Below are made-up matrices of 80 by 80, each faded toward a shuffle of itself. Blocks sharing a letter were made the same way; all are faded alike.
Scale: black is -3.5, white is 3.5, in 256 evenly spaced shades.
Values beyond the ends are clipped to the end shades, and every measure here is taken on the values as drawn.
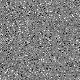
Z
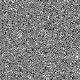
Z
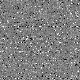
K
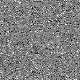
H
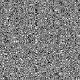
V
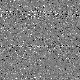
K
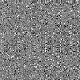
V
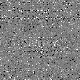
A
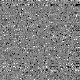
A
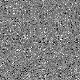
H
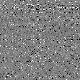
A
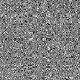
V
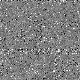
K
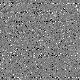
K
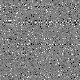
A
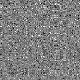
V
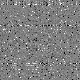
A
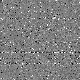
K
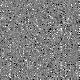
Z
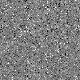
Z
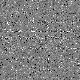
K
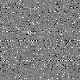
A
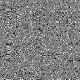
H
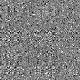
V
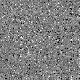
Z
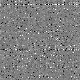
A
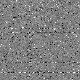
K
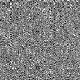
V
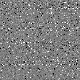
A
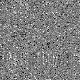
Z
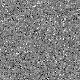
H
